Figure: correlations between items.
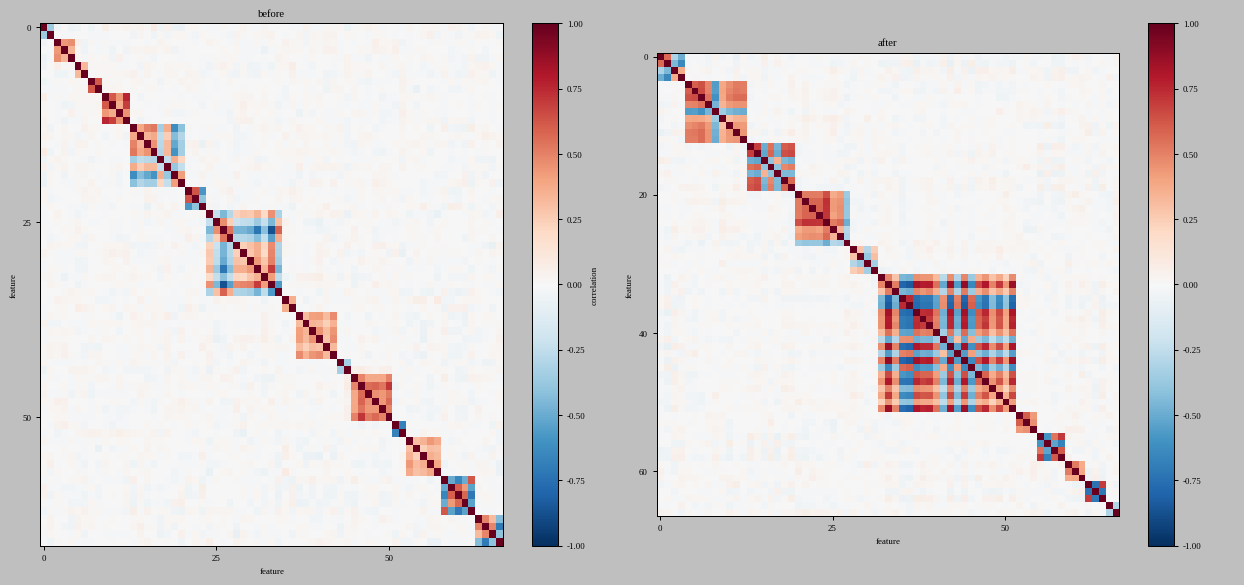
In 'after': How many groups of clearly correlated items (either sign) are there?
11
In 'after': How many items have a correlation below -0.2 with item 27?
7
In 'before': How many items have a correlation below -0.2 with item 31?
4
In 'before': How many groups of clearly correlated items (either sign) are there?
16
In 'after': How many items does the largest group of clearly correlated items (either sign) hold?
20
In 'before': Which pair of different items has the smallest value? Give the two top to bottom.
26, 33
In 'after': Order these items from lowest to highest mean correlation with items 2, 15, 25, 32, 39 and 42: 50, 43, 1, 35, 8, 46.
35, 43, 1, 8, 50, 46
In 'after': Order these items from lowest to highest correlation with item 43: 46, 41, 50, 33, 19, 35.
33, 46, 50, 19, 41, 35
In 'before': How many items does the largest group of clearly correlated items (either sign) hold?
11
